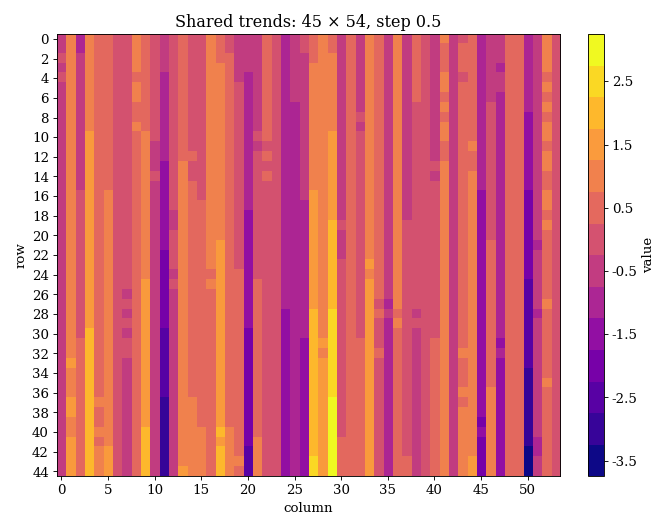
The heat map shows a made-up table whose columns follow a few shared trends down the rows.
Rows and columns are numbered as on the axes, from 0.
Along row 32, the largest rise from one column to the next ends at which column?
27
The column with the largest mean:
29
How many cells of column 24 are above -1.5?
28
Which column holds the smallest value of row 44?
50
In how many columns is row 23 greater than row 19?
4
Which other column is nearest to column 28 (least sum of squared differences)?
1
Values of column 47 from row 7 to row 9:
-1 -1 -1
